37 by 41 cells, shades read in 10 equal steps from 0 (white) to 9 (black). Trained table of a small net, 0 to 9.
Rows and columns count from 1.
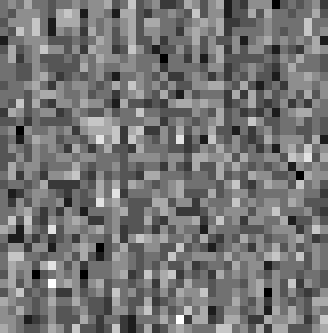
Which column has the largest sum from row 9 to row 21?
35
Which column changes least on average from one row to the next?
14
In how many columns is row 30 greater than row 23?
15
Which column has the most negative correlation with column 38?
10
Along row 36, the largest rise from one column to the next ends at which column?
24
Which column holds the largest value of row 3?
7
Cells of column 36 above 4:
25
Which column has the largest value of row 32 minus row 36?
23
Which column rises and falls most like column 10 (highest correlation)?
28
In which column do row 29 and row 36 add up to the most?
13
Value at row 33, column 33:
3
